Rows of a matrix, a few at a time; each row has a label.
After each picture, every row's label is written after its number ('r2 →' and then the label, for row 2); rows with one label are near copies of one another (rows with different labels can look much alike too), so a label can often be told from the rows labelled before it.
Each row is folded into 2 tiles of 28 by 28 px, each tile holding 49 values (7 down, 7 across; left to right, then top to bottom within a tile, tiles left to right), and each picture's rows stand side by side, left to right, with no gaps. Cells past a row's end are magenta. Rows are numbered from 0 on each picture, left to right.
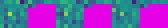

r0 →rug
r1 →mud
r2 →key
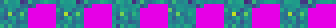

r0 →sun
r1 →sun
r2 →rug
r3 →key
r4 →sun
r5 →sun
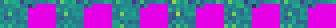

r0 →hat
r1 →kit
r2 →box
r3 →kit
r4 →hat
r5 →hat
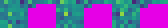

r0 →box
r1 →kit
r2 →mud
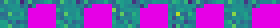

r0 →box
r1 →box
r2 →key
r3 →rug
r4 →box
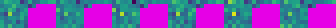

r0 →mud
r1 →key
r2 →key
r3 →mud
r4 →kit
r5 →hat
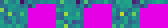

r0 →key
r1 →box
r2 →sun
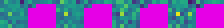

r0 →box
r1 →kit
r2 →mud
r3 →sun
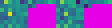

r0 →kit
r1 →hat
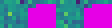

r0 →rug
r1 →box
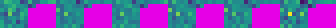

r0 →mud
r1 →key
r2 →hat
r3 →key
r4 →key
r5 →sun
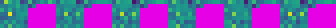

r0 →kit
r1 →sun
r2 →sun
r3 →box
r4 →box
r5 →sun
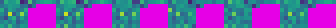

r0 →sun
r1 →sun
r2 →sun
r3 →key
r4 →hat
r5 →sun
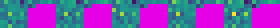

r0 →box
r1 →sun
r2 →key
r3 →kit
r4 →sun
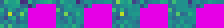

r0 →sun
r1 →key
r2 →kit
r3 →key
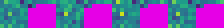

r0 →hat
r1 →mud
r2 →kit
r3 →hat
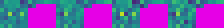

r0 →sun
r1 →mud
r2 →sun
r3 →mud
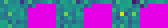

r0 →box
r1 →rug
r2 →sun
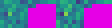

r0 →mud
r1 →mud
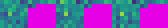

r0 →mud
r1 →kit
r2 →rug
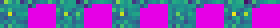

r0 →kit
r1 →sun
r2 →kit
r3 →rug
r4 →sun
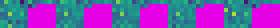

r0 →box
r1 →kit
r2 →kit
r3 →rug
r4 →key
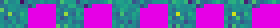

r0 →key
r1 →hat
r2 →mud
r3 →rug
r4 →rug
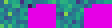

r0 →hat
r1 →mud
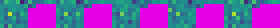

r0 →rug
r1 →sun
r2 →mud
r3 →key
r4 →rug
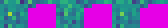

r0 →rug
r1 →mud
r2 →rug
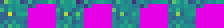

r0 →kit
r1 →sun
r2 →key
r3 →kit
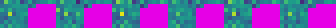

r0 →kit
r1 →key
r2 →kit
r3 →box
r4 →kit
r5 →rug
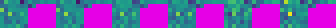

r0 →key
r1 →key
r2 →sun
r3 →sun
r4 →mud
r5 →kit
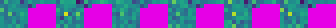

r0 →key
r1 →sun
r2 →mud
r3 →hat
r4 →box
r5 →key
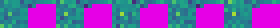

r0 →hat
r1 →hat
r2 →rug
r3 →hat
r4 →kit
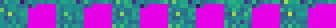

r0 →key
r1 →rug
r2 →hat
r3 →hat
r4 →mud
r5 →kit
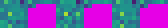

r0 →box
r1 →sun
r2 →box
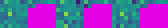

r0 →kit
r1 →box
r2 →rug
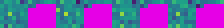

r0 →rug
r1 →key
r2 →box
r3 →hat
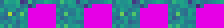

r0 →sun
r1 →hat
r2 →sun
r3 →hat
